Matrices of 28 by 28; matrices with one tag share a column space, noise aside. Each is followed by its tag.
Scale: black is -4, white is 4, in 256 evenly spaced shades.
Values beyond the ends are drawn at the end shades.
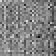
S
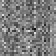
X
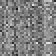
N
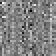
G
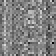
N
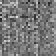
G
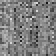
G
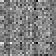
N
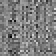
S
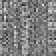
G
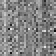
X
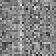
N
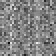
N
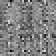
S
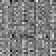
S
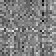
X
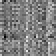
S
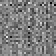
G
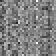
N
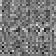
X
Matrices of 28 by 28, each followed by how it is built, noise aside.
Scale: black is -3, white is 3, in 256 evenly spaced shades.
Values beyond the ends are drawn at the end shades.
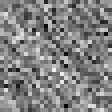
Toeplitz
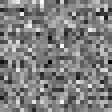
blocks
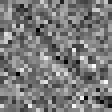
Toeplitz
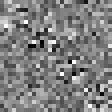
block diagonal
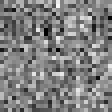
blocks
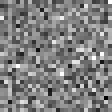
noise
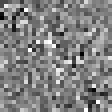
block diagonal
